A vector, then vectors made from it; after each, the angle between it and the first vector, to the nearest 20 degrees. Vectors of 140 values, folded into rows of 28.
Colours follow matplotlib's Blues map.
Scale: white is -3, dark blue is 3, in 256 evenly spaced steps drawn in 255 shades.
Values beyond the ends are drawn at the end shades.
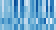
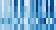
20 degrees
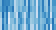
120 degrees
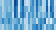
20 degrees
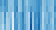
80 degrees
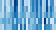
40 degrees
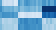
100 degrees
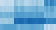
80 degrees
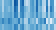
20 degrees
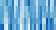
120 degrees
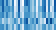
160 degrees
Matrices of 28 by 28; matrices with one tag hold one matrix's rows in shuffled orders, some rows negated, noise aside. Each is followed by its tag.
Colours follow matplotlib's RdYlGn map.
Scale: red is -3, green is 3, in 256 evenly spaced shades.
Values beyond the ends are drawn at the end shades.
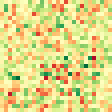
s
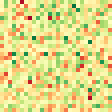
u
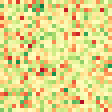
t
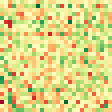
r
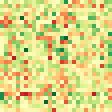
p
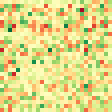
r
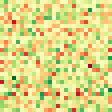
u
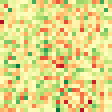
s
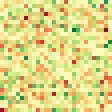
t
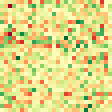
r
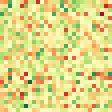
t
